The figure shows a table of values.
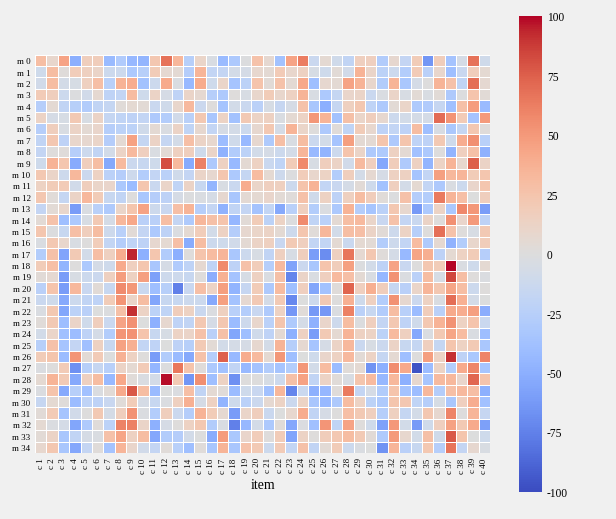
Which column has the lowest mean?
c 18
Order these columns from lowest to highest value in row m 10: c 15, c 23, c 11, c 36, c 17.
c 11, c 23, c 15, c 17, c 36
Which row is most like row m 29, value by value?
m 22
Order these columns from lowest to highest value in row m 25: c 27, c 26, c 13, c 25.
c 25, c 13, c 26, c 27
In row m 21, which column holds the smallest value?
c 23
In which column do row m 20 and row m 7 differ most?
c 17
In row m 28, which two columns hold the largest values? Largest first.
c 12, c 39
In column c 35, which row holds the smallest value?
m 0
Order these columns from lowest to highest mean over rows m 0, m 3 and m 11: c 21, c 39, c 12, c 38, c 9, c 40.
c 9, c 38, c 40, c 21, c 12, c 39
